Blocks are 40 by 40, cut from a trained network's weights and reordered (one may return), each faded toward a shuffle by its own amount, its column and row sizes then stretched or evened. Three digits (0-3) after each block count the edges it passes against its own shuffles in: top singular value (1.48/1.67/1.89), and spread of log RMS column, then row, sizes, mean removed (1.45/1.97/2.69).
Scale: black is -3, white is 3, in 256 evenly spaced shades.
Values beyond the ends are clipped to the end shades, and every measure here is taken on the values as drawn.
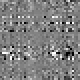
1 2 3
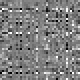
3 3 2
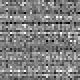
3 2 2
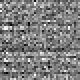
2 2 0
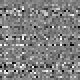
1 1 3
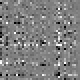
0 3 2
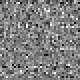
0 0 2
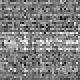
3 1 2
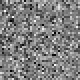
0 1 0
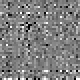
2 2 3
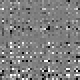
1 3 3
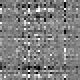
3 3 1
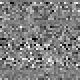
0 0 3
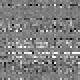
1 1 3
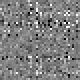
0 2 2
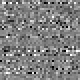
0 0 3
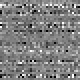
1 1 3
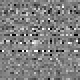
1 1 3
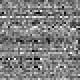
2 0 2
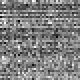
3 1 0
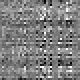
3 3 0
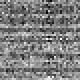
3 1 0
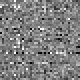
0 1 2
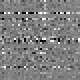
2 1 3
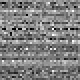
3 0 3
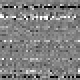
2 0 3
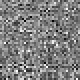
3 1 1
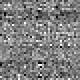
1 2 1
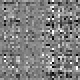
1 3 1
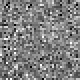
0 2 0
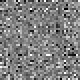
2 2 2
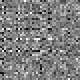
3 2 2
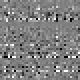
1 1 3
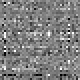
1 2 2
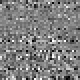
2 1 3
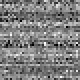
3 1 2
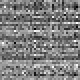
3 1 1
